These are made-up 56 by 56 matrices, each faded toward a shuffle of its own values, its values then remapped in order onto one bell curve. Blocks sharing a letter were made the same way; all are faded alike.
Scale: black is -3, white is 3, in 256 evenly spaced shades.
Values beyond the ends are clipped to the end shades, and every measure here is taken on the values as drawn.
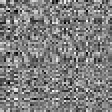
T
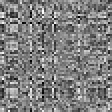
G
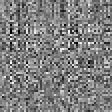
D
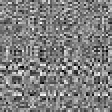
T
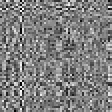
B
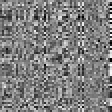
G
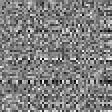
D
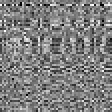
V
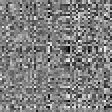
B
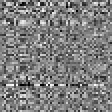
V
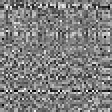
V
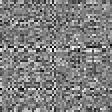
D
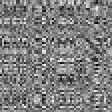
T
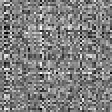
B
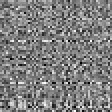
V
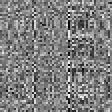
G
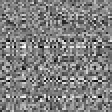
V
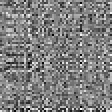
D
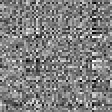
D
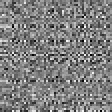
V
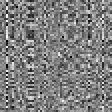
G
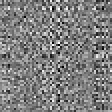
B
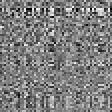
V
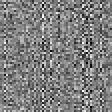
G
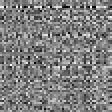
V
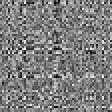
D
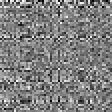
V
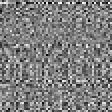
V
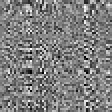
B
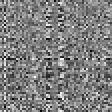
D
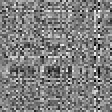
B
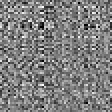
T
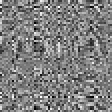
B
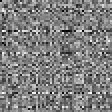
V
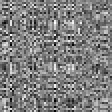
G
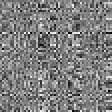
T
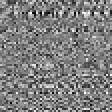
V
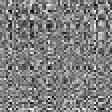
D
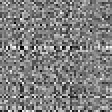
D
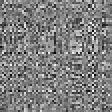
B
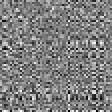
D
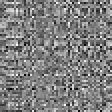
T
